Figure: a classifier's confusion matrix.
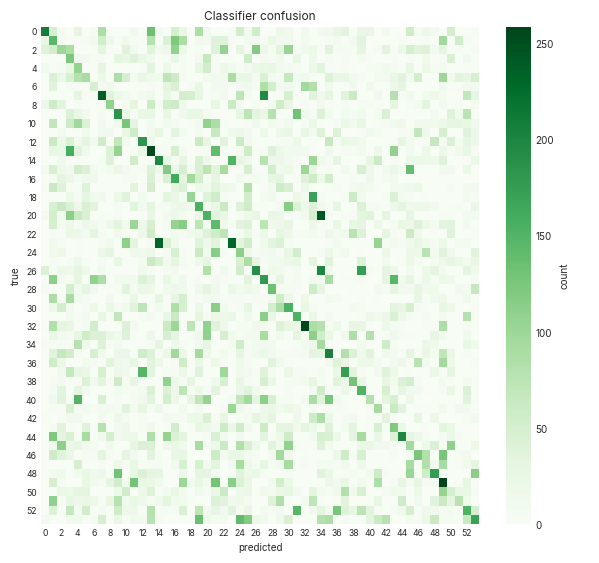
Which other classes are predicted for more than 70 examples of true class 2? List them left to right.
3, 16, 22, 26, 30
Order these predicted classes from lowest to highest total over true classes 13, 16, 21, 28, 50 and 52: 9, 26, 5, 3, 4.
26, 4, 5, 9, 3
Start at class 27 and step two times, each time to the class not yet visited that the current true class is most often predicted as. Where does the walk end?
7
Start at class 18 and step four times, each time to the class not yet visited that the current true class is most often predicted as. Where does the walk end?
4
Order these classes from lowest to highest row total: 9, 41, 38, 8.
41, 8, 38, 9
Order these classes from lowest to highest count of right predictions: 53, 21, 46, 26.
46, 21, 53, 26
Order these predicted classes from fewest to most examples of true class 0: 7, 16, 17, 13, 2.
2, 17, 16, 7, 13
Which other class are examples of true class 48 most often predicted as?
9
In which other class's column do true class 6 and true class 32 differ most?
20
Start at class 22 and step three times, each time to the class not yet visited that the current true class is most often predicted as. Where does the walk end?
45
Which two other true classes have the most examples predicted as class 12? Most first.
37, 30
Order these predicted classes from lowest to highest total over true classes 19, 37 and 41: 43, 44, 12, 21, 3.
21, 44, 43, 3, 12
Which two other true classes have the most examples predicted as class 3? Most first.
13, 20
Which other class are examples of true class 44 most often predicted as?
1
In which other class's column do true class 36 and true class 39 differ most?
49
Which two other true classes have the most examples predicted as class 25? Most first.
53, 40
